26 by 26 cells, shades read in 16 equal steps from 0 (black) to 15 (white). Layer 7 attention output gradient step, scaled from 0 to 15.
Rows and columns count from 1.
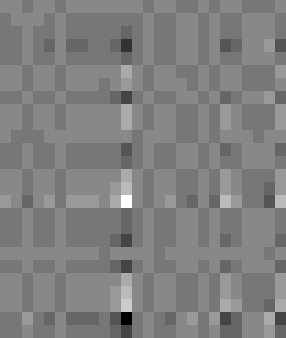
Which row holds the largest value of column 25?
25
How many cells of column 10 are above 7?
11
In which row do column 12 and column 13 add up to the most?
16
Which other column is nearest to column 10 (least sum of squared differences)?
15
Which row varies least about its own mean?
20
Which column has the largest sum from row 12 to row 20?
12
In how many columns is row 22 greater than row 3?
17
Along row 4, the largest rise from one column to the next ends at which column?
13
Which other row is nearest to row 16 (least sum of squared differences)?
24
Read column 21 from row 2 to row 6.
7 7 5 7 8
